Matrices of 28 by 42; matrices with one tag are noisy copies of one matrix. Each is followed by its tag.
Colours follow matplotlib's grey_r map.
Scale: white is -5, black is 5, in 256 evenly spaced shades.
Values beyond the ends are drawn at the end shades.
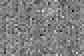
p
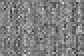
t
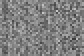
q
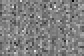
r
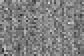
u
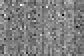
u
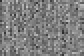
r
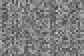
q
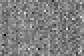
q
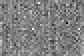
q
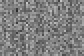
p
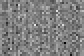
q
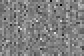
r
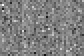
t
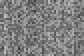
u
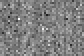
t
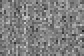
r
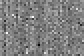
p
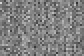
t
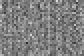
q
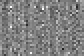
q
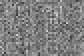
p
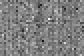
p
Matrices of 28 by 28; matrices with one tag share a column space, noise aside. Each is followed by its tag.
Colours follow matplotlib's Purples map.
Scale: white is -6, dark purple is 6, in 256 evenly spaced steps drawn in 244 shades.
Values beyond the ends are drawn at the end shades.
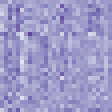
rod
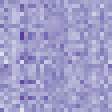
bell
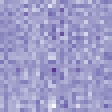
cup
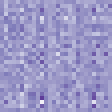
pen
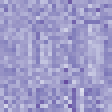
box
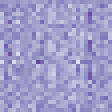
bell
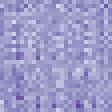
cup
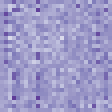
cup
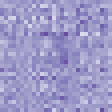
rod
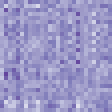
cup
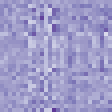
rod
